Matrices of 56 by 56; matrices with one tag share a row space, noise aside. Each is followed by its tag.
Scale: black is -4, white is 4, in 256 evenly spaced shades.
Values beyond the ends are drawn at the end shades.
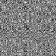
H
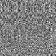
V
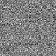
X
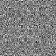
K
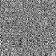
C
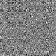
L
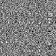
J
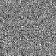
K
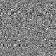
V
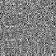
C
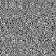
C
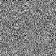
H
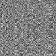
J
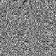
H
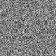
H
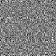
C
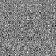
K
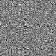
H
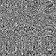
J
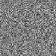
H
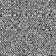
V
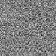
X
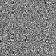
L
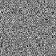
C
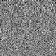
H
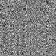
L
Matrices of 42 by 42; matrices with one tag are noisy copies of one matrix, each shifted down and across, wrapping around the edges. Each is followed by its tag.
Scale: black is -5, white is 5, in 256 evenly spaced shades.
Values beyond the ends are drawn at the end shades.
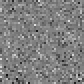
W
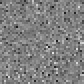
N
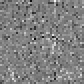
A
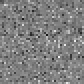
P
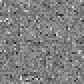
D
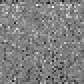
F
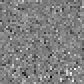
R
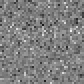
P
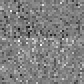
F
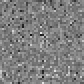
A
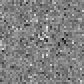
W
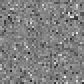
W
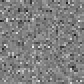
D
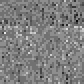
F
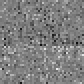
F
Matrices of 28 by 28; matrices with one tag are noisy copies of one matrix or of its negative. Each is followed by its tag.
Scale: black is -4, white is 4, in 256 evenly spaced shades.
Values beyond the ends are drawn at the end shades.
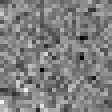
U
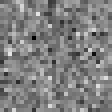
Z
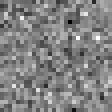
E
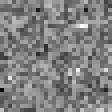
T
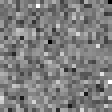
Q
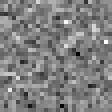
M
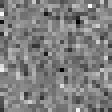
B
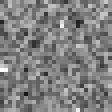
B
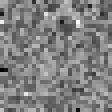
B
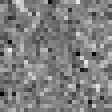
Z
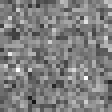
Q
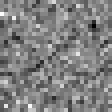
M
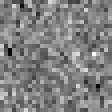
Z
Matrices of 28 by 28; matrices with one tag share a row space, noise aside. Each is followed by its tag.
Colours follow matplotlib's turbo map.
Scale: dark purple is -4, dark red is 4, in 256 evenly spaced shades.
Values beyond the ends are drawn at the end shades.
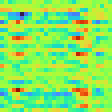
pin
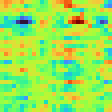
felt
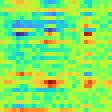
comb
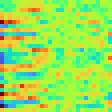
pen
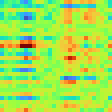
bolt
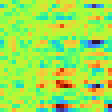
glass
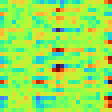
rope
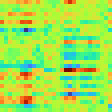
bolt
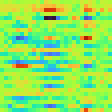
comb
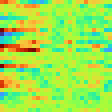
pen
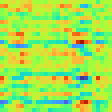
pin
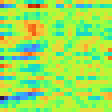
pen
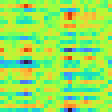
bolt
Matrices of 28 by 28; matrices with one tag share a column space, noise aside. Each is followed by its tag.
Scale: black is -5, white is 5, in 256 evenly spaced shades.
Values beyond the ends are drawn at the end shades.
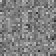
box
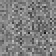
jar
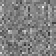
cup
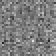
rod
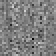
rod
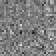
cup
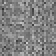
rod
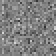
jar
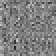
rod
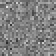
rod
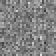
box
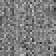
rod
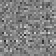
jar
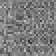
jar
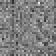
box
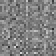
cup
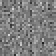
box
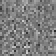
cup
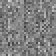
box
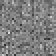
cup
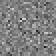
jar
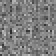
cup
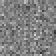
cup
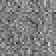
box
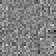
cup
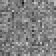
box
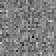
box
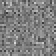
box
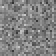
cup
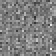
rod
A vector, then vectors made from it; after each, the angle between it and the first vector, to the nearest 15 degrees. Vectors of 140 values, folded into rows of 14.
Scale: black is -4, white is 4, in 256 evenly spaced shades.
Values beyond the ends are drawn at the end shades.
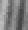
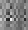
60 degrees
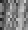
135 degrees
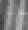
165 degrees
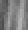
165 degrees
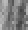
30 degrees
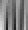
60 degrees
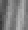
165 degrees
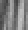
150 degrees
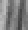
15 degrees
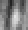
75 degrees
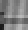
135 degrees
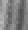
15 degrees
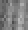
150 degrees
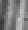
165 degrees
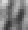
45 degrees
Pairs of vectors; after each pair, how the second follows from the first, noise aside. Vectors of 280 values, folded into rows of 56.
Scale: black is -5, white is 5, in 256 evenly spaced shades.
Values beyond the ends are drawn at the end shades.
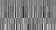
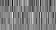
reversed, negated.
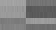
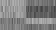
copied.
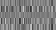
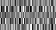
scaled up.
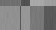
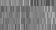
negated, partly zeroed.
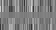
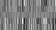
reversed, negated.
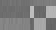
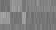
reversed, shrunk.
